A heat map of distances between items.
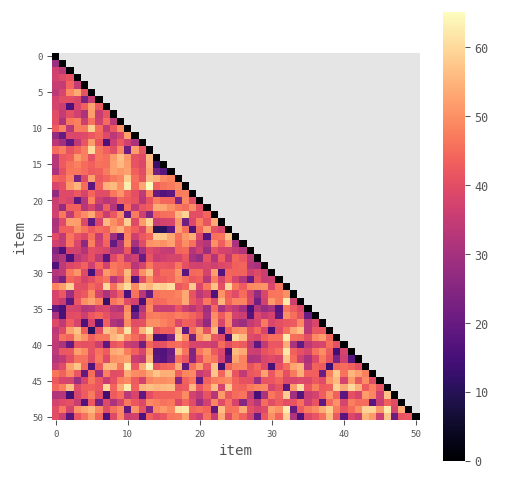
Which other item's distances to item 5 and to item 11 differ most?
38
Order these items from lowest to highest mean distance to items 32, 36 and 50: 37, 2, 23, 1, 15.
1, 2, 37, 23, 15
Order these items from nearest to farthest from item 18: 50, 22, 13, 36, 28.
28, 36, 50, 22, 13
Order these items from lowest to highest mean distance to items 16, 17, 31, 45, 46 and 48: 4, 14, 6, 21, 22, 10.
4, 6, 21, 14, 22, 10
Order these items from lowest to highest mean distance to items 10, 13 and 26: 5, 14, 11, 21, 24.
21, 11, 24, 14, 5
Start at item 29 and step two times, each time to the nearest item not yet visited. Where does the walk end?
35
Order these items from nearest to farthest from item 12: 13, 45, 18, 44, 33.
33, 45, 13, 44, 18
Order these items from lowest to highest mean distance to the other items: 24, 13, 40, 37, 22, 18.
40, 37, 24, 22, 18, 13
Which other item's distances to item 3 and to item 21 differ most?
9
